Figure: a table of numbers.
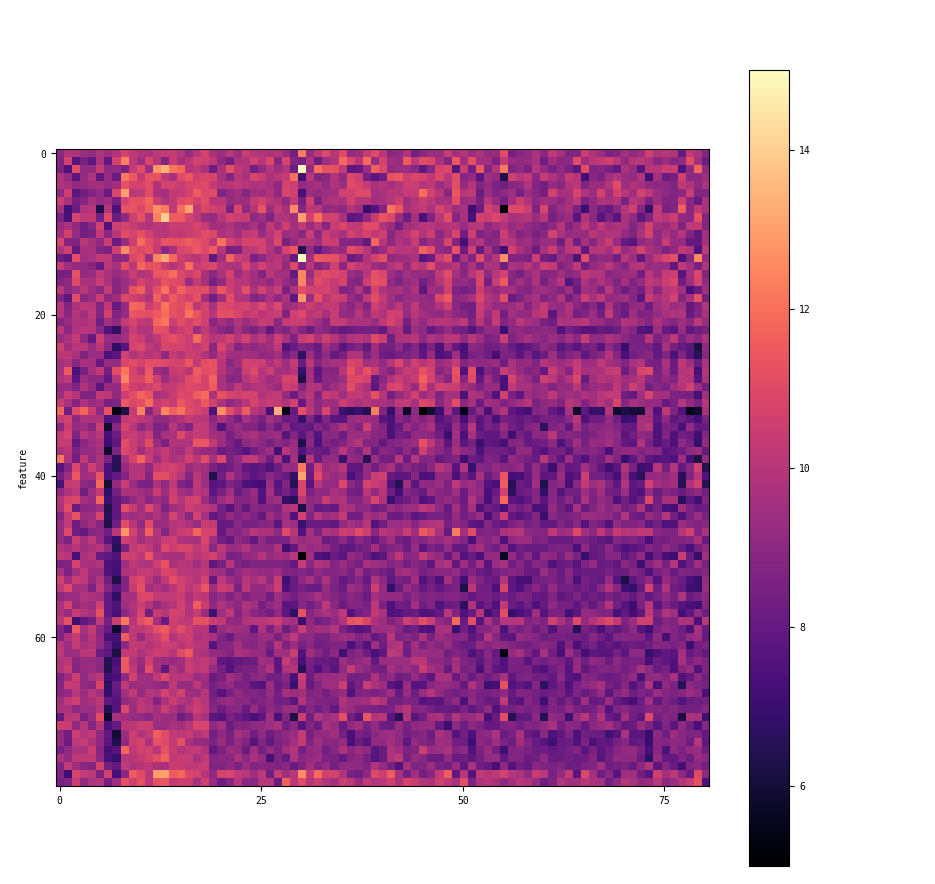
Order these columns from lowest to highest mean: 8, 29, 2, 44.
29, 44, 2, 8
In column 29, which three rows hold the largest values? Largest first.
7, 3, 12
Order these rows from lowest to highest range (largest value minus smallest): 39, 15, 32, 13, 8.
15, 39, 8, 13, 32
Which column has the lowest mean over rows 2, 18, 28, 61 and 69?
6
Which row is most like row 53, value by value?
24
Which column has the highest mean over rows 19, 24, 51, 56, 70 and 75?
13
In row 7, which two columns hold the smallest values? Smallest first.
55, 5
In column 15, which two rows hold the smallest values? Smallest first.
70, 41
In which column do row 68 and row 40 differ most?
30
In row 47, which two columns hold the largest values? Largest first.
8, 49
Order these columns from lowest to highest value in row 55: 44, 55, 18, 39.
55, 44, 39, 18
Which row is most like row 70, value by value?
41
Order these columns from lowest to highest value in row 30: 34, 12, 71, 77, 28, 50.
50, 71, 77, 28, 12, 34
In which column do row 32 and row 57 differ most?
27
